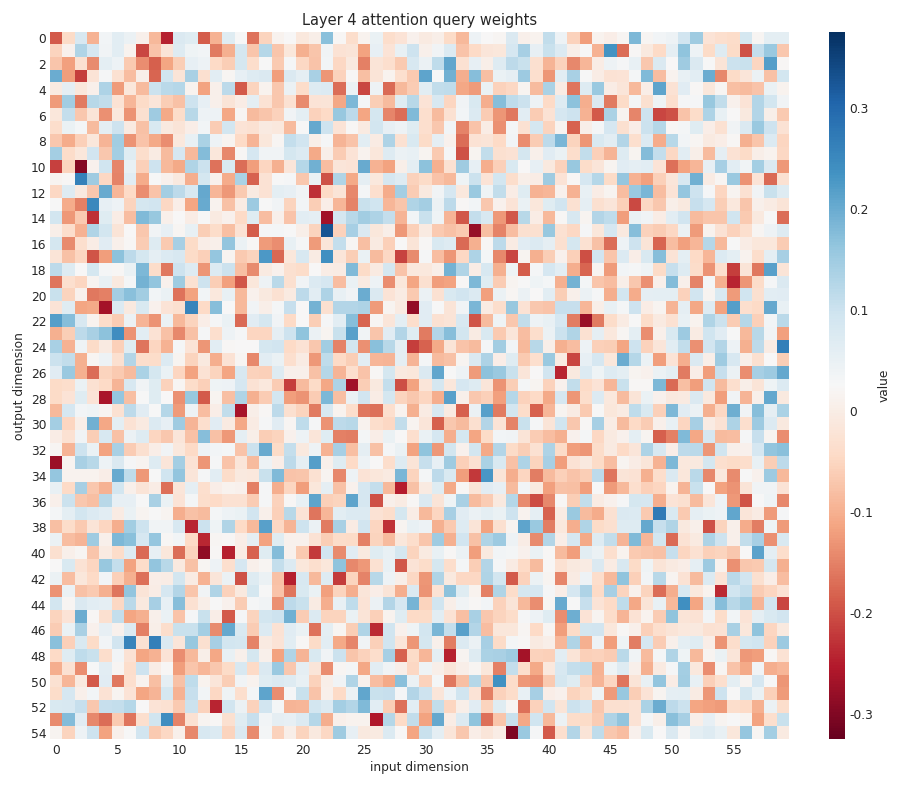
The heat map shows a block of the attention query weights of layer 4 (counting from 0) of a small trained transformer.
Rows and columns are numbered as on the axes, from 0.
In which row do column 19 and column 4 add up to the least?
28
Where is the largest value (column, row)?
22, 15
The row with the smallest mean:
35
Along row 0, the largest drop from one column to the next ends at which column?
12
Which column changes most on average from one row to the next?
42
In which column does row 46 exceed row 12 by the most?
14
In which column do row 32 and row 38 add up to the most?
17
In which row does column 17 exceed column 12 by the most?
40
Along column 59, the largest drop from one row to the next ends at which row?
25
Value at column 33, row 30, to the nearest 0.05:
-0.1
